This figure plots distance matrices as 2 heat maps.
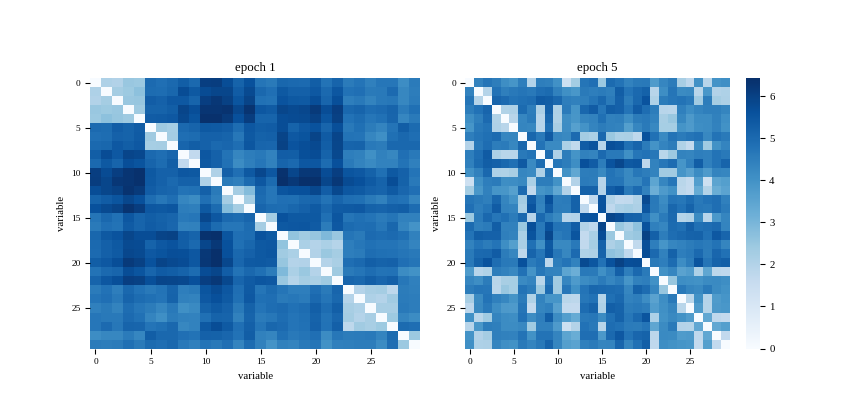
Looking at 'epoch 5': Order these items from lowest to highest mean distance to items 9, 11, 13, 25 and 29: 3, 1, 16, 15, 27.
27, 15, 1, 16, 3
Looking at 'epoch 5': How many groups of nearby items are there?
5
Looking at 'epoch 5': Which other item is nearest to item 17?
13
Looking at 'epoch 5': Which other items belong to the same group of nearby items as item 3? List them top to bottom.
4, 5, 8, 10, 22, 23
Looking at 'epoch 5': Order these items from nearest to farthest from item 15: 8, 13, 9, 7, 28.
7, 28, 9, 8, 13
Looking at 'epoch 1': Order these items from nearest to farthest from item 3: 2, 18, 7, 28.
2, 28, 7, 18
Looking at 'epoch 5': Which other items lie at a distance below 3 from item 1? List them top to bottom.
2, 21, 26, 28, 29
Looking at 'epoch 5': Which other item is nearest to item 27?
11
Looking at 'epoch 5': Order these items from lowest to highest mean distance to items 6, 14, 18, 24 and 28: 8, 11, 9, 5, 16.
16, 11, 5, 8, 9
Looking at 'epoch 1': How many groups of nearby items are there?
9
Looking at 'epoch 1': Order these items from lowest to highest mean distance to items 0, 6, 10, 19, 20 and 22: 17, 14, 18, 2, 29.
18, 17, 29, 2, 14
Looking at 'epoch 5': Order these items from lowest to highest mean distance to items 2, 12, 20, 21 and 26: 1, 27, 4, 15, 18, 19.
1, 27, 15, 4, 18, 19
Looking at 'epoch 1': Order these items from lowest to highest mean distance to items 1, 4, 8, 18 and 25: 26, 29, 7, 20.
26, 29, 20, 7
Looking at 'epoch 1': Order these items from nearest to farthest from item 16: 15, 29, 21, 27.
15, 29, 21, 27
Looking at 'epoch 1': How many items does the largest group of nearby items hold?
6
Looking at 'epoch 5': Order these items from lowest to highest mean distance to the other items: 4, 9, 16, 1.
4, 1, 16, 9
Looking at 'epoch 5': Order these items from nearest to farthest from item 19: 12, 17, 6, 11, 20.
6, 17, 11, 12, 20
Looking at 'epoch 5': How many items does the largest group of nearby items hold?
8
